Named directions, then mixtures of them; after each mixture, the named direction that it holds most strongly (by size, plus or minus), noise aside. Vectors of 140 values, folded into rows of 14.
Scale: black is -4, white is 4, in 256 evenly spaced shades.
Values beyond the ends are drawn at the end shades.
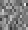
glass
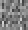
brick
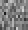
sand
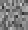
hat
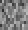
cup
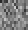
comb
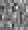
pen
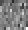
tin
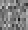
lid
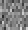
brick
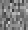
brick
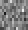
sand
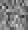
hat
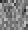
comb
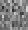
pen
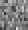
sand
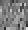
tin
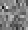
hat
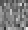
tin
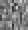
pen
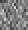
comb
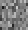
pen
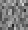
pen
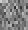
comb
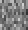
cup
